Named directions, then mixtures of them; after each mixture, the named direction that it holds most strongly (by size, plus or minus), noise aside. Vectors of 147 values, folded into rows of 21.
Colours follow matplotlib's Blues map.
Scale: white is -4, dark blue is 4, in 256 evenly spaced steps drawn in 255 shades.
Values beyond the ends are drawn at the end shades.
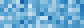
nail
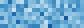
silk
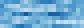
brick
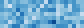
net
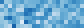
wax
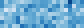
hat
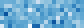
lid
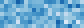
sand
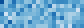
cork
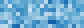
net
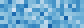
silk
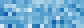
lid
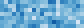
net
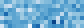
lid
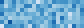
cork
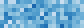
cork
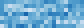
brick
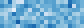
silk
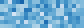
silk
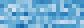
brick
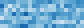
brick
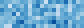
net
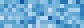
nail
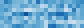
brick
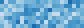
wax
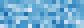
lid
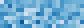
wax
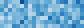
nail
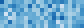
cork
